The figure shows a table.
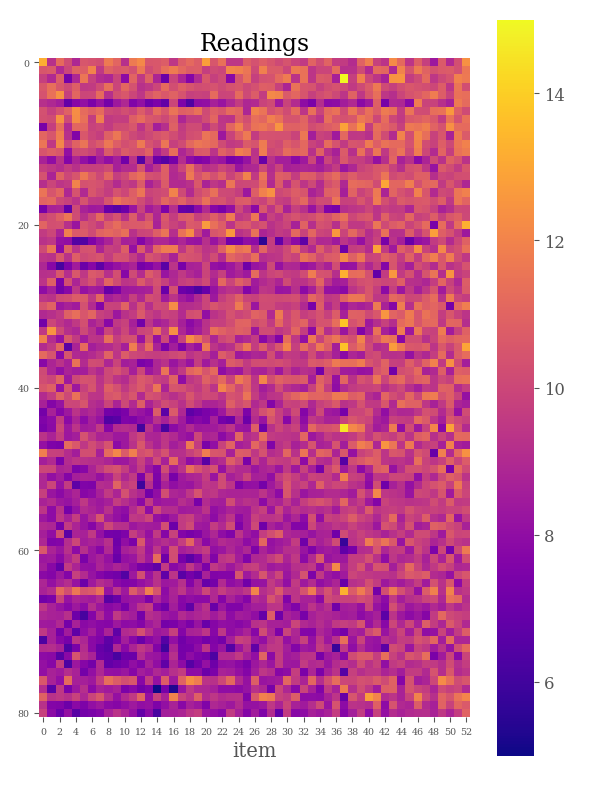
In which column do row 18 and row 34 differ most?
18
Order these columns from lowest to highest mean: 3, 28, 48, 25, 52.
3, 25, 28, 48, 52
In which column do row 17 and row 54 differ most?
41
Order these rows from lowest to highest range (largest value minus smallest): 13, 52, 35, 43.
13, 43, 52, 35
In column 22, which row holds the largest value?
40
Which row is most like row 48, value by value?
20
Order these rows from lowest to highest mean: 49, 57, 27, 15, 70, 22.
22, 70, 57, 49, 27, 15
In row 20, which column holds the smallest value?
48
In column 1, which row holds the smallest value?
77
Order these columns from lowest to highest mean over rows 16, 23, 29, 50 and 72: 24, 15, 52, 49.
15, 24, 49, 52
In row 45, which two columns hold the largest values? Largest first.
37, 50
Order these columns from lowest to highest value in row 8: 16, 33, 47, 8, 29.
8, 33, 16, 47, 29
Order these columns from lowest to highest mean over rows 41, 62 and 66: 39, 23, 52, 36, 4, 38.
52, 23, 4, 38, 39, 36
